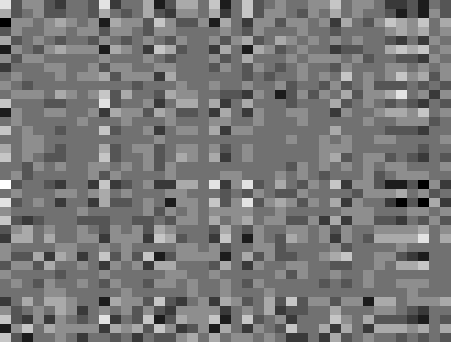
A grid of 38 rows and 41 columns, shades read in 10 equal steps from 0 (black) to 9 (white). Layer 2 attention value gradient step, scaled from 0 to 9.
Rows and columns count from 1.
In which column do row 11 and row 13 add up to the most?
37
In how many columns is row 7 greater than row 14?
12
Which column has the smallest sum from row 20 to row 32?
32
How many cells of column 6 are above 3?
28
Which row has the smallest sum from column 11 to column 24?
29
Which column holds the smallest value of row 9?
15
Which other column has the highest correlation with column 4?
14
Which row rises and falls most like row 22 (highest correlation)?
11
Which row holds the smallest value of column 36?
21
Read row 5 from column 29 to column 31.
5 4 5
